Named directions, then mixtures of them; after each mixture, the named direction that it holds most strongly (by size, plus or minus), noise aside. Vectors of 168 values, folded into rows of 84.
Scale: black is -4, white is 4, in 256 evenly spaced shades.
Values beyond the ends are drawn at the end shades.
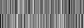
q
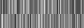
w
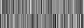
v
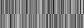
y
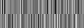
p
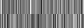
v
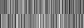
q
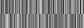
y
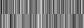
y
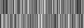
w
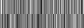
y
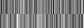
y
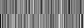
q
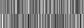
q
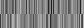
y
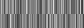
y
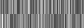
w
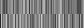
v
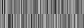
p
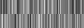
w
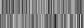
v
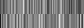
q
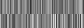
v
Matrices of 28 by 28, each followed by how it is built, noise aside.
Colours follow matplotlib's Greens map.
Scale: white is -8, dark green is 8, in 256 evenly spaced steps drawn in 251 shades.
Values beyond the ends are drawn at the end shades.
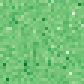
sparse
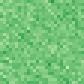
Toeplitz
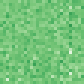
uneven columns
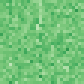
uneven columns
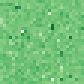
sparse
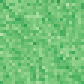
Toeplitz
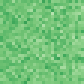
repeating rows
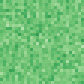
noise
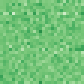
uneven rows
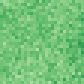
smooth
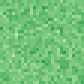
noise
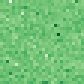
sparse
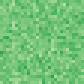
noise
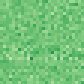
uneven rows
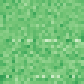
uneven rows
